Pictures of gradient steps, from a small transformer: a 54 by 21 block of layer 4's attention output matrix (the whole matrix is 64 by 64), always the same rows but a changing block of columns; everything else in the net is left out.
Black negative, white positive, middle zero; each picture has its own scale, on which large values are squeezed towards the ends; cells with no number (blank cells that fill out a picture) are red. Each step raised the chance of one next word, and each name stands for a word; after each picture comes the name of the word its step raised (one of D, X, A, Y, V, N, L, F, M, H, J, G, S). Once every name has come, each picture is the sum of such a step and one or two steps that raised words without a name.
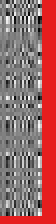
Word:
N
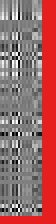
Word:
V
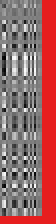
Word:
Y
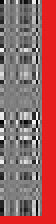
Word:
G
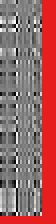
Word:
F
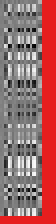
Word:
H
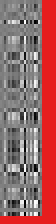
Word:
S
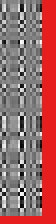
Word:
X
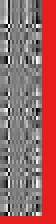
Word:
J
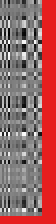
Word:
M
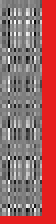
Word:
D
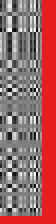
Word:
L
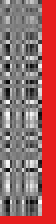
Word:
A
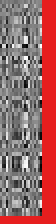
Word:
H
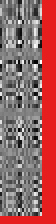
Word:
M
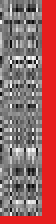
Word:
S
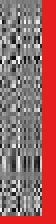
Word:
H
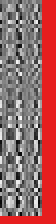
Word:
X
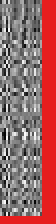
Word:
L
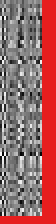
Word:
N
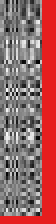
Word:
L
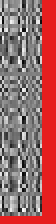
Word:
L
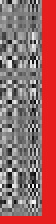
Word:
A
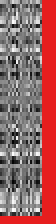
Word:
F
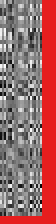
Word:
M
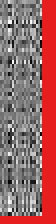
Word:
F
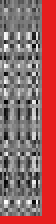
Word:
A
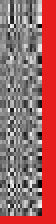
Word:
J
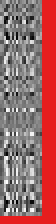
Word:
N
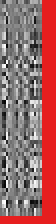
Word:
A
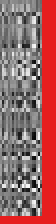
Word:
Y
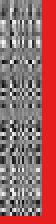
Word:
S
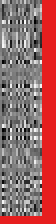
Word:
G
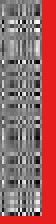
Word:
F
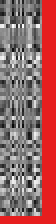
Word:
J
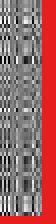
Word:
J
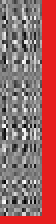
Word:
X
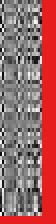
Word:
F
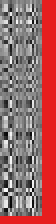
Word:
X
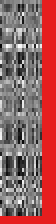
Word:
H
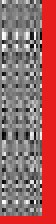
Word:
M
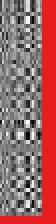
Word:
G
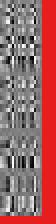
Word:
H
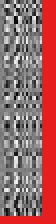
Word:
N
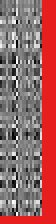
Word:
Y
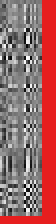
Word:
H
